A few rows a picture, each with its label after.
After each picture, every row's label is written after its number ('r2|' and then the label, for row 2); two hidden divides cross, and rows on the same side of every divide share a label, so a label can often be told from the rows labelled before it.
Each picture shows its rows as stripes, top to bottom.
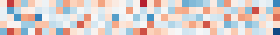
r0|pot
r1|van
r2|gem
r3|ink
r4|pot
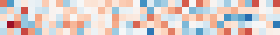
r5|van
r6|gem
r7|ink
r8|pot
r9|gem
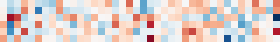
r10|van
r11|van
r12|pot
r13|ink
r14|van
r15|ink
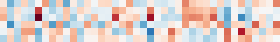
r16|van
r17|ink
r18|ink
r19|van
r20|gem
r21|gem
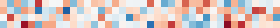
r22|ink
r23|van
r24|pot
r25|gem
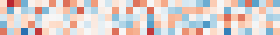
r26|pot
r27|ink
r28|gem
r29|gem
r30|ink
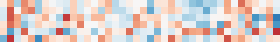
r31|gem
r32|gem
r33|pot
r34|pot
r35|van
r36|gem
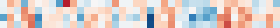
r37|pot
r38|gem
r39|gem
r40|gem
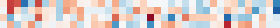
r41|pot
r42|pot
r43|ink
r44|gem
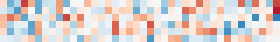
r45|van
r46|van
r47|pot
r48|ink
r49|ink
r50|gem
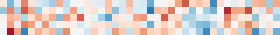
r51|van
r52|gem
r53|pot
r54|gem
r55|pot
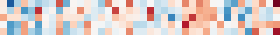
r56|van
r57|ink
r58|ink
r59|van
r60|van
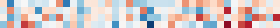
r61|van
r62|gem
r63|van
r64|gem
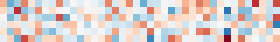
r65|van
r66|ink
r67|van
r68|pot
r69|ink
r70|gem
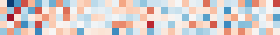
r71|van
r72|ink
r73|pot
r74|ink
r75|gem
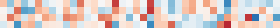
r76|ink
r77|ink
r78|pot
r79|gem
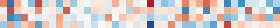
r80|ink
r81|pot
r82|van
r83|gem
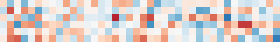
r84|ink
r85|gem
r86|ink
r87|gem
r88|pot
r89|pot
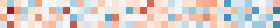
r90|ink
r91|pot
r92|ink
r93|pot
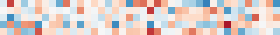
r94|pot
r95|ink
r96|van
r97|gem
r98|ink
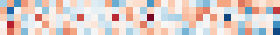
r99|gem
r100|van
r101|ink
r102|pot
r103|pot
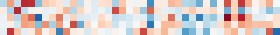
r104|gem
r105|ink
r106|gem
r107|gem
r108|pot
